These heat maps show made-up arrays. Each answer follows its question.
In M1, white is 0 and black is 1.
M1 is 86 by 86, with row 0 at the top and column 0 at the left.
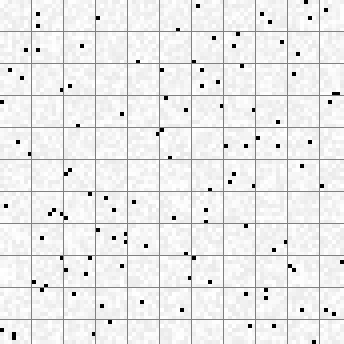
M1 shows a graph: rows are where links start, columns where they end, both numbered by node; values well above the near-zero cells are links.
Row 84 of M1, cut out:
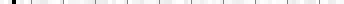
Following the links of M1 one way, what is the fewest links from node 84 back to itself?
7
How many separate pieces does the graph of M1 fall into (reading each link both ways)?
10
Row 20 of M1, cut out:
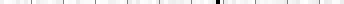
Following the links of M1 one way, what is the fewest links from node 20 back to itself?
6
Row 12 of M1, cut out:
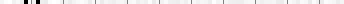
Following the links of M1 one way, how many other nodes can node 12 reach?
8
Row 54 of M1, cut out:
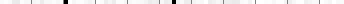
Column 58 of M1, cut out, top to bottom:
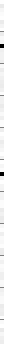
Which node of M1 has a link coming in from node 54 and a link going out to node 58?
node 43
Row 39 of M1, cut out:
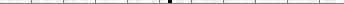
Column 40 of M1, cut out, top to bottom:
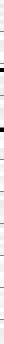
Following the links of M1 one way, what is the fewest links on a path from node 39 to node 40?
3
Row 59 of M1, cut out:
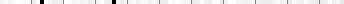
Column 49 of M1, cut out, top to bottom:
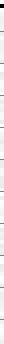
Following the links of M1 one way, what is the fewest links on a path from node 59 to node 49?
6
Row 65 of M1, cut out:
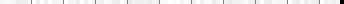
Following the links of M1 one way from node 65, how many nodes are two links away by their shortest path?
1
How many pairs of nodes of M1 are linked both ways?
5
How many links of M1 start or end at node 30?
3
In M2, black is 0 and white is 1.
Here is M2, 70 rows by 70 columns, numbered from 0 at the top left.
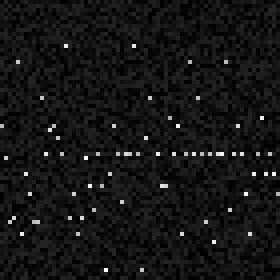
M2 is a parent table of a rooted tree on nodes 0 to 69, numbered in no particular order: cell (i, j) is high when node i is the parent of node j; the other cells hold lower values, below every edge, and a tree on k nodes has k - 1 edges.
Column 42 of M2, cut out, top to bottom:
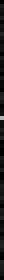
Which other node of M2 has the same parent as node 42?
65
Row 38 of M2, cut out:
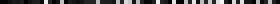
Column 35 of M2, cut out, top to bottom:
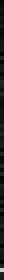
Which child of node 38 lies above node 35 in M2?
67
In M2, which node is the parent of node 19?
58
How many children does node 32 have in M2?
1
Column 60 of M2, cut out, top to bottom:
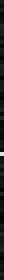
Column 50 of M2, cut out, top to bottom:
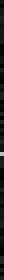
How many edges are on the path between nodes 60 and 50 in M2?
2
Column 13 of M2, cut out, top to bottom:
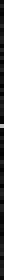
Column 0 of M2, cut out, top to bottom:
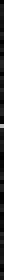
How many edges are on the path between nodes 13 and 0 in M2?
2
